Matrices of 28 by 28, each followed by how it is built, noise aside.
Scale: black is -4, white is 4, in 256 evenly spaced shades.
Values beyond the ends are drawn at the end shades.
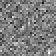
Hankel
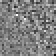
upper triangular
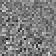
lower triangular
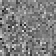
lower triangular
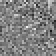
upper triangular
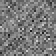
Hankel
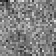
smooth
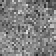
smooth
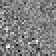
lower triangular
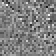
upper triangular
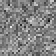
Hankel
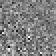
lower triangular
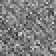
Toeplitz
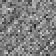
Hankel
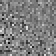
lower triangular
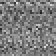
repeating columns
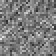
Hankel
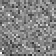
Toeplitz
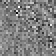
upper triangular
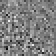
lower triangular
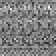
repeating columns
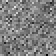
Hankel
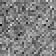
Hankel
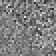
upper triangular
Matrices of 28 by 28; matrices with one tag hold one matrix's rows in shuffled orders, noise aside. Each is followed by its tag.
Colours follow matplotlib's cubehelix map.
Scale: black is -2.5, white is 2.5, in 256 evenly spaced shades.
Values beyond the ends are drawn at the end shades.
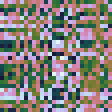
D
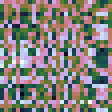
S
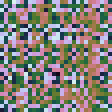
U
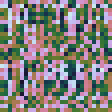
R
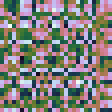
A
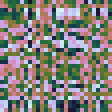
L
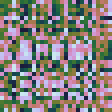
A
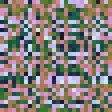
L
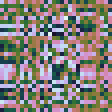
D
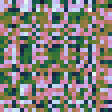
A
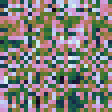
L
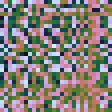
U
